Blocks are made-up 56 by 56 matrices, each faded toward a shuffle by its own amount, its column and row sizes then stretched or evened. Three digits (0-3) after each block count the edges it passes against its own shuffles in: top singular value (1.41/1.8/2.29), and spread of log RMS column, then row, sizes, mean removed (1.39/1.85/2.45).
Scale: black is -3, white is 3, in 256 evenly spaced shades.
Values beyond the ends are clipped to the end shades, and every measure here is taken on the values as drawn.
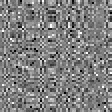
3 2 0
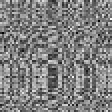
3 0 2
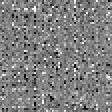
1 3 0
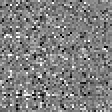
1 2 1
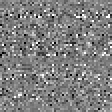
0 0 3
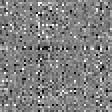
2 3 2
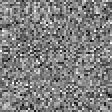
2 0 0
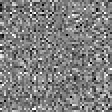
3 1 0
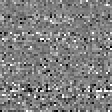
0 0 3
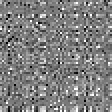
3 2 2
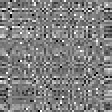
3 0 1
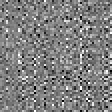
3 3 1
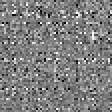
0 2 3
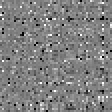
2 2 2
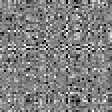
3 2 2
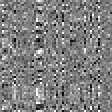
3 3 0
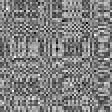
3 0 1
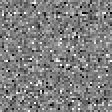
0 0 2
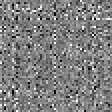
2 3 2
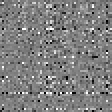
2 2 3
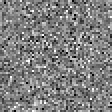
0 1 0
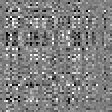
3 3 3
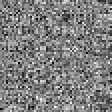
2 0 1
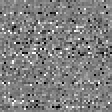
0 0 3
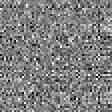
2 1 2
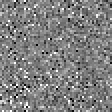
1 1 1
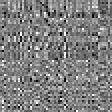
3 3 1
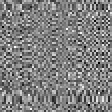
3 3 0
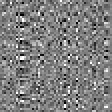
3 3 1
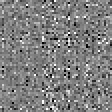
1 3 2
